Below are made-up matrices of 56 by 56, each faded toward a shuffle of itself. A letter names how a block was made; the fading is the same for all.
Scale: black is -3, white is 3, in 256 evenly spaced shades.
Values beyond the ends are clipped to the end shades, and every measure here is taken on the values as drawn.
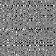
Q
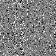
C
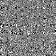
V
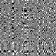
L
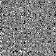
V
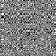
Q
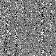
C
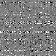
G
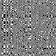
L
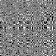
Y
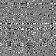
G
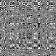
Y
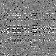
G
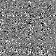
V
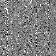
C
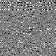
G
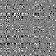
Y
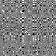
Y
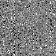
C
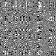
L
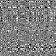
Q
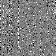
C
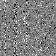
C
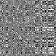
Y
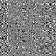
L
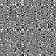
L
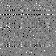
G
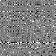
Q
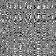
L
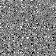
V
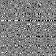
Q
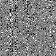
C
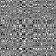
Y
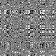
Y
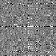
Q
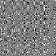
L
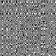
Y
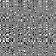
Y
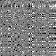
Y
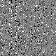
C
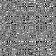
Q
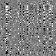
L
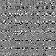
G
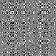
Y
